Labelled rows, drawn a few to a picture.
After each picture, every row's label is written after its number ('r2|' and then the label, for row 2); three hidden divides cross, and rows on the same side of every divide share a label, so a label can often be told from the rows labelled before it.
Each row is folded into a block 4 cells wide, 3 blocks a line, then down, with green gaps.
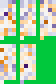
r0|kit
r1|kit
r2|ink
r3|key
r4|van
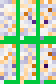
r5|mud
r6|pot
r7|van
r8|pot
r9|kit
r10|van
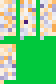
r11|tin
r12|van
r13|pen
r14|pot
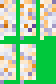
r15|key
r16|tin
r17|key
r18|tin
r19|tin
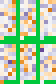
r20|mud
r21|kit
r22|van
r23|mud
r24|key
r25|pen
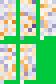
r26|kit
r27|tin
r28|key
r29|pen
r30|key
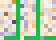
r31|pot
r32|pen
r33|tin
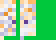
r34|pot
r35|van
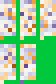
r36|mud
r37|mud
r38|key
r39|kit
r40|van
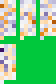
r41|key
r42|kit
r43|kit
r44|pen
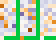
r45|key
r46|mud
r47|kit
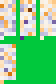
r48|key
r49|van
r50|pot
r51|mud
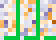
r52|pen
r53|pot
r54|kit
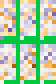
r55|tin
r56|pot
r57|kit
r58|kit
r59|kit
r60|kit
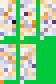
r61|pot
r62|pen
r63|pot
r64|mud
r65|pot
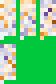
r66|key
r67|pot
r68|kit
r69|kit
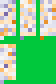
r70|kit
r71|tin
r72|ink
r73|van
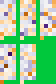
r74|kit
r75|pot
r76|mud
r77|ink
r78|mud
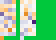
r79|mud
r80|pot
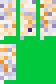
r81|pen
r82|tin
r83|key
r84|key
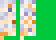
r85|kit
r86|kit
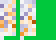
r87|pen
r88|kit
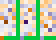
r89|ink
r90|van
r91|tin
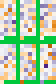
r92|pot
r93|mud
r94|pen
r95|kit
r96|mud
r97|van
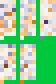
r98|pen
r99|kit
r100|van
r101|ink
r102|ink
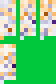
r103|mud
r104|pot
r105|pot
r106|pot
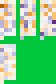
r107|key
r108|pen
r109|pot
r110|pen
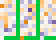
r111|key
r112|ink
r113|pot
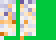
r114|kit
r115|ink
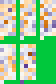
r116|ink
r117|key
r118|key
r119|pen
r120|van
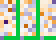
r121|van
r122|tin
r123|tin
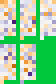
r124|pot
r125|mud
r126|pot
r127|kit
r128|tin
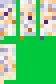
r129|kit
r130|mud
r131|van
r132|pen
